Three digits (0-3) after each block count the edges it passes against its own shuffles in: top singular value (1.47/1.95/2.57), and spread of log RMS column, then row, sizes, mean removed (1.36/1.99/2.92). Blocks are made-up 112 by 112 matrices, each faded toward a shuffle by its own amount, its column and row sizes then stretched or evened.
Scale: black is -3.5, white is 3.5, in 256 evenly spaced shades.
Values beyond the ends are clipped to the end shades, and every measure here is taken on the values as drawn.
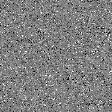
0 1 1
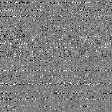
2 1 3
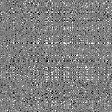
3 2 2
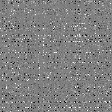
2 2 3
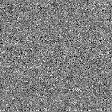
1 0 2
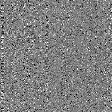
2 2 0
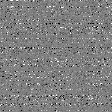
0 1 3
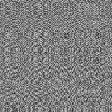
3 2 0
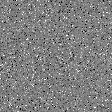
1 0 1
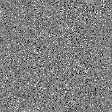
0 2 0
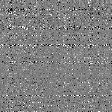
1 2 3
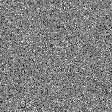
1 0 1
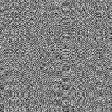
3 0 1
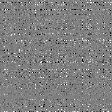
0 2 3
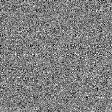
1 1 2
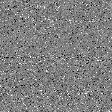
0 0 2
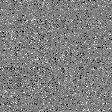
1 0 2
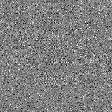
2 0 1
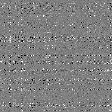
0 2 3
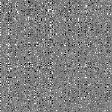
2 3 2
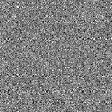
2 1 2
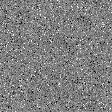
0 1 0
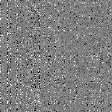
2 3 1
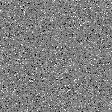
1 0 0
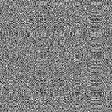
3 0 2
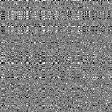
3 2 3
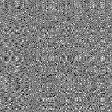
3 1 1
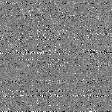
0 2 3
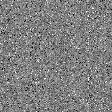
1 1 0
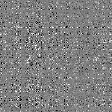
1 3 3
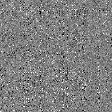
1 2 1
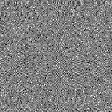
3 1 1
